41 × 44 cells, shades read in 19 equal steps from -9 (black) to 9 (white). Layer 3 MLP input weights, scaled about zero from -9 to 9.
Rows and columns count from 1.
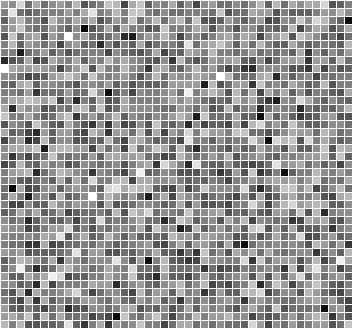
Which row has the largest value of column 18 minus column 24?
22
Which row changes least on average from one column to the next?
2
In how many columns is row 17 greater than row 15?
24
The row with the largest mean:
1
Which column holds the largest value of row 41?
9
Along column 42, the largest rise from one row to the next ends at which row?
30
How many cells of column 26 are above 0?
19
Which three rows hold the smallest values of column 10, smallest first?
13, 15, 28
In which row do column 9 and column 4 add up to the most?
5
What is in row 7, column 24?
3
